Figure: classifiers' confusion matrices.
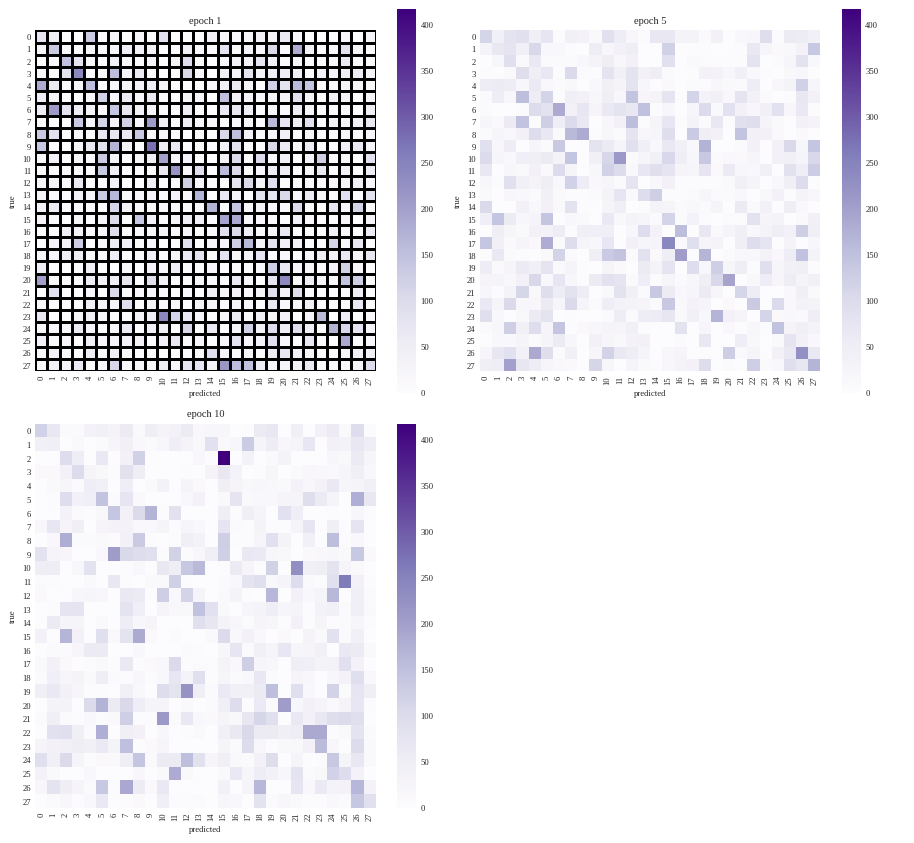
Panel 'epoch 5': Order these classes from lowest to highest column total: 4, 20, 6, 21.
20, 21, 6, 4
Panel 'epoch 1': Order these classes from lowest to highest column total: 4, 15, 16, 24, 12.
24, 4, 12, 15, 16
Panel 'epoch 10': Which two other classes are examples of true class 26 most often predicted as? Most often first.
7, 18
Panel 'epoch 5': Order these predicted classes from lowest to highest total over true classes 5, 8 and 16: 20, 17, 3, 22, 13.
20, 22, 13, 3, 17
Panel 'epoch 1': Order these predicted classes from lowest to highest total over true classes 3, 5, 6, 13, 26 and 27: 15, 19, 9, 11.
11, 9, 19, 15
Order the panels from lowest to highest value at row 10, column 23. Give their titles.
epoch 5, epoch 10, epoch 1
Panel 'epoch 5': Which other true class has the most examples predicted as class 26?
18
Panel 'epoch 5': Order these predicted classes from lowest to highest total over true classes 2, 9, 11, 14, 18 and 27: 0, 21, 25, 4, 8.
8, 21, 4, 0, 25
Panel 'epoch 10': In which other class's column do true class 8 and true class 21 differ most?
10
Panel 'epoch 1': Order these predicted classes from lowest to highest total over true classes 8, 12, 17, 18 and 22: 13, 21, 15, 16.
21, 13, 15, 16
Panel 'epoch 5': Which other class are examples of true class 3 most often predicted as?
7
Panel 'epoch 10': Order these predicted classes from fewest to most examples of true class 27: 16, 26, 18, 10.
16, 10, 18, 26
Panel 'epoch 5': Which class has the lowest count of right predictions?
14
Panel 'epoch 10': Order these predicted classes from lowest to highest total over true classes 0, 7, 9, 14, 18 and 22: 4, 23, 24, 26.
4, 24, 23, 26
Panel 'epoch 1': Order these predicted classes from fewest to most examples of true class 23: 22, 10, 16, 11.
22, 16, 11, 10
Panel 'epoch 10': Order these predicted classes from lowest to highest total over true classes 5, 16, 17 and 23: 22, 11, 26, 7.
11, 22, 7, 26
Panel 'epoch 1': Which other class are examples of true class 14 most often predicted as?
16
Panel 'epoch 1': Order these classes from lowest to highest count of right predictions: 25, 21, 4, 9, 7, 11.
21, 7, 4, 25, 11, 9
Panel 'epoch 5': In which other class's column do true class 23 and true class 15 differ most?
19
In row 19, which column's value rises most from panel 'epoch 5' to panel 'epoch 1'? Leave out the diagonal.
25
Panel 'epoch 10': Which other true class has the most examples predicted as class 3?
13
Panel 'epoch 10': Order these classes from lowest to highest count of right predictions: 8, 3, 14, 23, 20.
14, 3, 8, 23, 20
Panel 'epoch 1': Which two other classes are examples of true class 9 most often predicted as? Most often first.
6, 0
